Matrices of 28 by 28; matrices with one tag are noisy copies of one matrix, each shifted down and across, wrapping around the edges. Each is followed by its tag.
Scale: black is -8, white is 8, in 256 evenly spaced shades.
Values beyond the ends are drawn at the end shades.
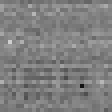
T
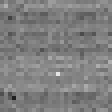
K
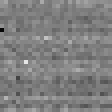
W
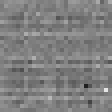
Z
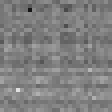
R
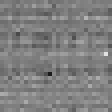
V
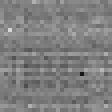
T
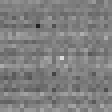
W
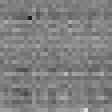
V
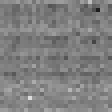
K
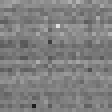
W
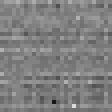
Z
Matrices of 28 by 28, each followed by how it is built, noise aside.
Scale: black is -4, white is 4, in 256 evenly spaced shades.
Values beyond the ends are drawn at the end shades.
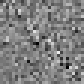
banded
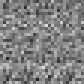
repeating columns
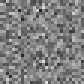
repeating rows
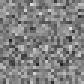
repeating columns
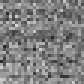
blocks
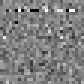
uneven rows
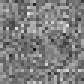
blocks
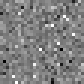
sparse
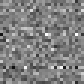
uneven rows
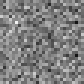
repeating rows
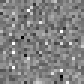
sparse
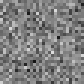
blocks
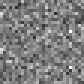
repeating rows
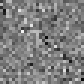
banded
